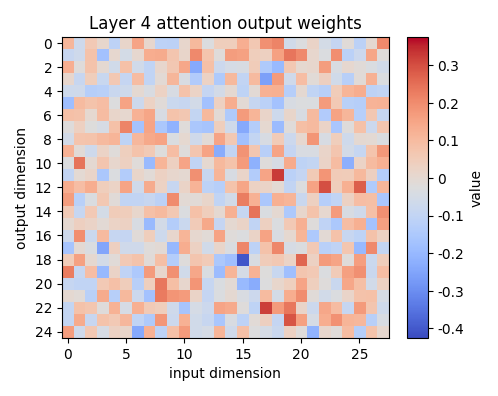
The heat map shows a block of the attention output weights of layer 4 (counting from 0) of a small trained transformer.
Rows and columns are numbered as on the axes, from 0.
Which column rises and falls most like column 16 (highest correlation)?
0
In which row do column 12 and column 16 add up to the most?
14
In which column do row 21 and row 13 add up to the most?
9
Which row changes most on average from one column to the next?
19
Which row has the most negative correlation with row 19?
10
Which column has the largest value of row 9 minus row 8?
15
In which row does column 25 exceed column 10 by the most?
22
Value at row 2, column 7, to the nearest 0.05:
-0.1
